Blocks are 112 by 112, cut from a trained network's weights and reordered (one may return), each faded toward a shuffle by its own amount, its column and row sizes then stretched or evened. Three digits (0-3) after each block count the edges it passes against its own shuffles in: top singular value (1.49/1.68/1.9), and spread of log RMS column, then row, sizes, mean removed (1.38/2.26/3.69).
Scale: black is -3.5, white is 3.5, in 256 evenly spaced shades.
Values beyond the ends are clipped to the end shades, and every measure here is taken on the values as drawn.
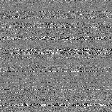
1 0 3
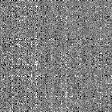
1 2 2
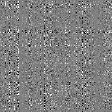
2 3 2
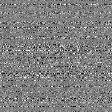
1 0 3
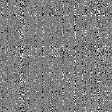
0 3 2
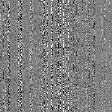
1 3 0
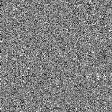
0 1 1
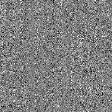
0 2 1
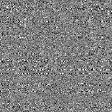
3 1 2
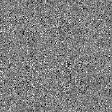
0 2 1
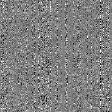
2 3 1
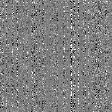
0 3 1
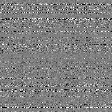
1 1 3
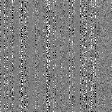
0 3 1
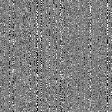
2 3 0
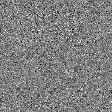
0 0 2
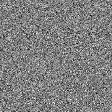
0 0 1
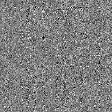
0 2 1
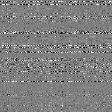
1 1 3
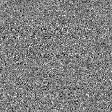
2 0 2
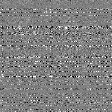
3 1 3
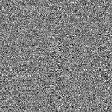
3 1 1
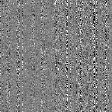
1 3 1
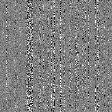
0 3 0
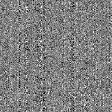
2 2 1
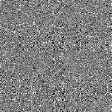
2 2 2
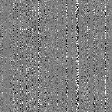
2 3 1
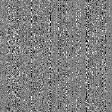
0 3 1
